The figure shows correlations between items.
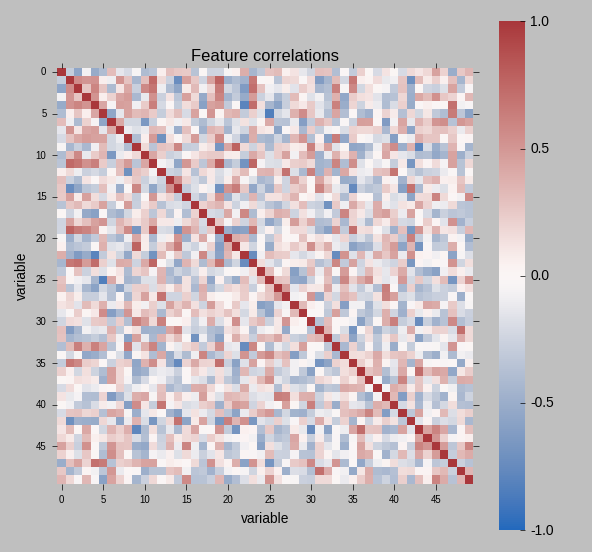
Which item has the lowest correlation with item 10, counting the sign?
6
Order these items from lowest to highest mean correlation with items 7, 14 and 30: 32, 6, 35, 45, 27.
35, 45, 6, 27, 32
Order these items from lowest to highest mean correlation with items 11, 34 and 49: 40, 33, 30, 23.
40, 30, 33, 23
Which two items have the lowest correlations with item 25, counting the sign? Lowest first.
5, 47
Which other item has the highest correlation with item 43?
36
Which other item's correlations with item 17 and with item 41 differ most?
39
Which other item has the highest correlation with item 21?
9
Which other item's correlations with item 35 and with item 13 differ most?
14
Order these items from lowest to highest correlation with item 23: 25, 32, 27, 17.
17, 32, 25, 27
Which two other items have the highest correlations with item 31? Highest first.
48, 14
